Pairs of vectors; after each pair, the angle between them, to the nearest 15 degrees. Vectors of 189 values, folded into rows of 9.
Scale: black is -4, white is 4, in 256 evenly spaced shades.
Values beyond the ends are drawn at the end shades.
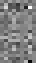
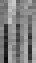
105 degrees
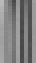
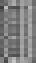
135 degrees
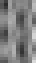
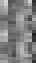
150 degrees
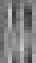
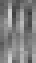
30 degrees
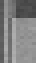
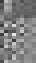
60 degrees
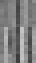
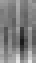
135 degrees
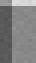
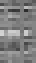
105 degrees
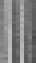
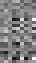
75 degrees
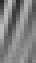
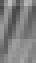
30 degrees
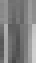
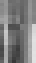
15 degrees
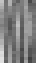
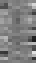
90 degrees
